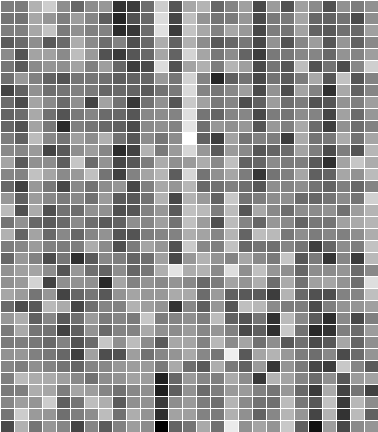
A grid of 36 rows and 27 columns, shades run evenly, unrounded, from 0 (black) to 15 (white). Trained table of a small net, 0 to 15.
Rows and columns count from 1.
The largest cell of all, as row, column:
12, 14
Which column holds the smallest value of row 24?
8
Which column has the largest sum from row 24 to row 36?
21
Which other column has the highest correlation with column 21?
2
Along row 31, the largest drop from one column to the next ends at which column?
20
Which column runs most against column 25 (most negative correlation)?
24
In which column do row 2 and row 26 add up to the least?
13
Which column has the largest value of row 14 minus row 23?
26
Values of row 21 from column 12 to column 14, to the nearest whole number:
9 5 12
